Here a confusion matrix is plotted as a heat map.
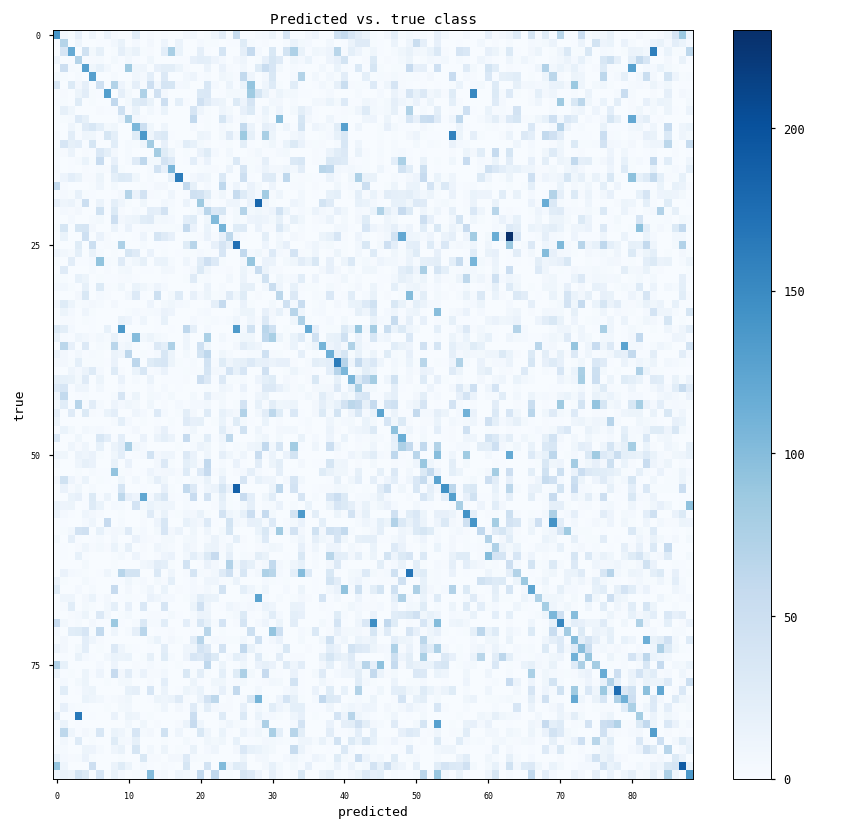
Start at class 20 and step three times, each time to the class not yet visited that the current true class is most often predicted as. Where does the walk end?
72
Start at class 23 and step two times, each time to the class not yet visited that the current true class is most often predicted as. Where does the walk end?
3
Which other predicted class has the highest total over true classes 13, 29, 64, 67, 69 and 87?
49
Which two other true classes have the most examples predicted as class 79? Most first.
37, 7
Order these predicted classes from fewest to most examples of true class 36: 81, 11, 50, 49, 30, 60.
50, 60, 49, 81, 30, 11
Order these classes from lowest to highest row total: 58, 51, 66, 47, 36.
47, 51, 36, 66, 58
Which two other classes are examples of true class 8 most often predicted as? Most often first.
70, 73
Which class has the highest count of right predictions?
87
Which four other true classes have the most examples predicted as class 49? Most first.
64, 31, 9, 4
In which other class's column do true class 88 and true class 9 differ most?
13
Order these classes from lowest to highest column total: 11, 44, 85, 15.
11, 85, 15, 44
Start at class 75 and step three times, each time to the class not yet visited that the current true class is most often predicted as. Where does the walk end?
34
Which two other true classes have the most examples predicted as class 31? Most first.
10, 59
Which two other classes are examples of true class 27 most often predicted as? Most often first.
58, 6
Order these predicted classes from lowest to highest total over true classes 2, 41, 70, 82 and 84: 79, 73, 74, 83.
79, 74, 73, 83
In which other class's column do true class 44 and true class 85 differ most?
75
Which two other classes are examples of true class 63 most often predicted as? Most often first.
24, 30
